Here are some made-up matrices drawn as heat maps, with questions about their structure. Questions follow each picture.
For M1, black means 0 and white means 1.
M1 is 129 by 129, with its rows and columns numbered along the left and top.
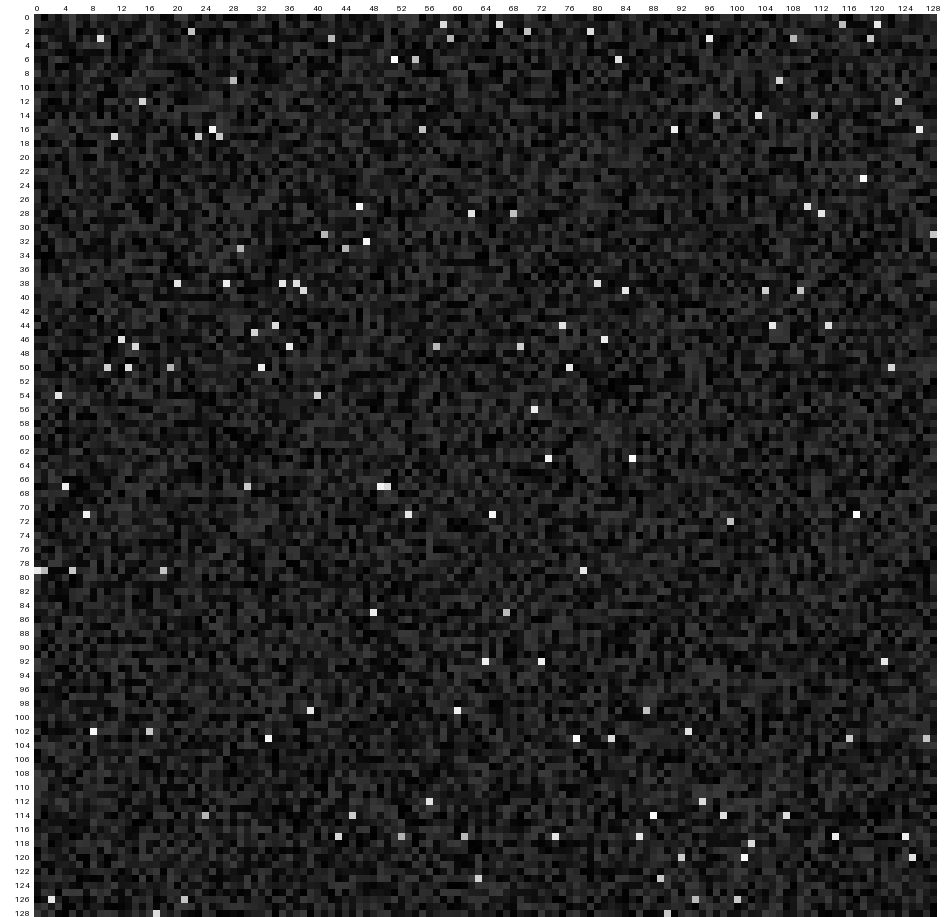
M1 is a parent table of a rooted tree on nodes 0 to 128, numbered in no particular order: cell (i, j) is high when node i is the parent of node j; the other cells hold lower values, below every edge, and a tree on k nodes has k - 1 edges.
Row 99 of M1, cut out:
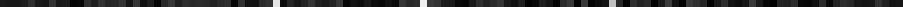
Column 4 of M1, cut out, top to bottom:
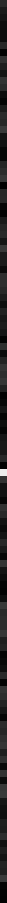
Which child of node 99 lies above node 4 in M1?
39
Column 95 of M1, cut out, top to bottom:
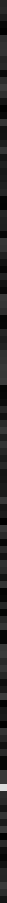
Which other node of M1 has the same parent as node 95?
56
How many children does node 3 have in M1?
6
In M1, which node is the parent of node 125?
120
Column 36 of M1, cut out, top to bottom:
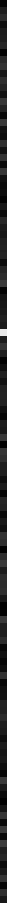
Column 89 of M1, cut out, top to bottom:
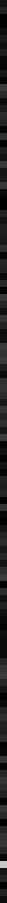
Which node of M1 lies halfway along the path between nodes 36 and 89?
67
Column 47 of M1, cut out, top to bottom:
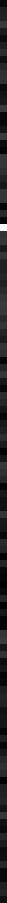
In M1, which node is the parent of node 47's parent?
50
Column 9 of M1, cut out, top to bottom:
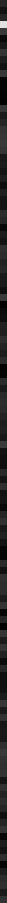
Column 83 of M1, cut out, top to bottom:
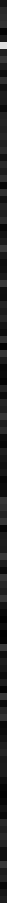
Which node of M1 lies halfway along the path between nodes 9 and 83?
54
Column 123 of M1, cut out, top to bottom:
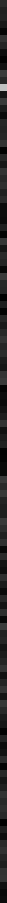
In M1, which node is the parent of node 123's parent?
46
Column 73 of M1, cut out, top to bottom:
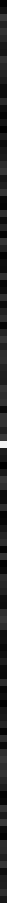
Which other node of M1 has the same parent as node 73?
85
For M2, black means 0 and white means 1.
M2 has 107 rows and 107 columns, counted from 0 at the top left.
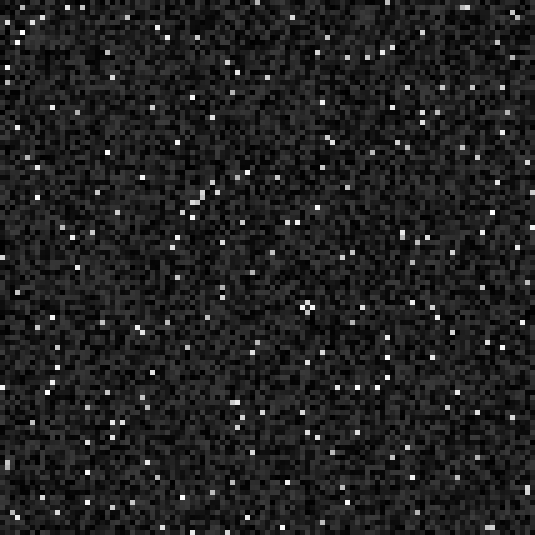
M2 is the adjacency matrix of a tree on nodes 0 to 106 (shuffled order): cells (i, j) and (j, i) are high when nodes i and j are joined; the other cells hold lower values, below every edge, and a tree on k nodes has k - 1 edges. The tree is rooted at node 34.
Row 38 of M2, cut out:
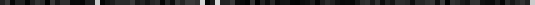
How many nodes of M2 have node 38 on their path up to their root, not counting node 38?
5
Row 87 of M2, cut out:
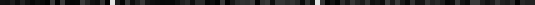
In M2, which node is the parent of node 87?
63
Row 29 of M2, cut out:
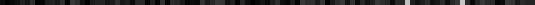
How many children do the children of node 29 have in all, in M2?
2
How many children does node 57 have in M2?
1
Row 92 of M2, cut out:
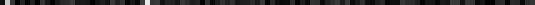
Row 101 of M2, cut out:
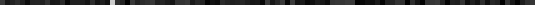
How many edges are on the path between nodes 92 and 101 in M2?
6
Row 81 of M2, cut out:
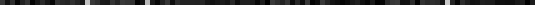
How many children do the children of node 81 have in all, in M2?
3
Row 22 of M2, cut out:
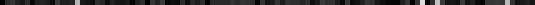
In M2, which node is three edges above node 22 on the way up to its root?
10
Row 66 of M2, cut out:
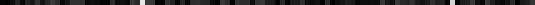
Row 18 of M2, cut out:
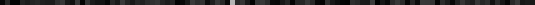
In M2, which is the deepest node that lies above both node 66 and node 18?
46
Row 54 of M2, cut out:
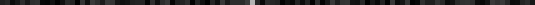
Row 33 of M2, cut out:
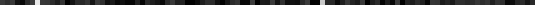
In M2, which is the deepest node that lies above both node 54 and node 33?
50
